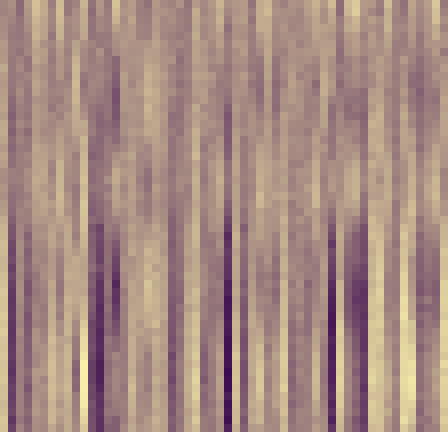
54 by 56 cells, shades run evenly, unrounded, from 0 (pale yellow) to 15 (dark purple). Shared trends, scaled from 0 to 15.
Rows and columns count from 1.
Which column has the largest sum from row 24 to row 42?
29
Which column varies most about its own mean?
42
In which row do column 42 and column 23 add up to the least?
1
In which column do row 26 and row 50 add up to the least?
11
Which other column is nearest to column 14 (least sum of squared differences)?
23
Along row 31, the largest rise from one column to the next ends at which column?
2
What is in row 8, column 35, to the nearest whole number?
8
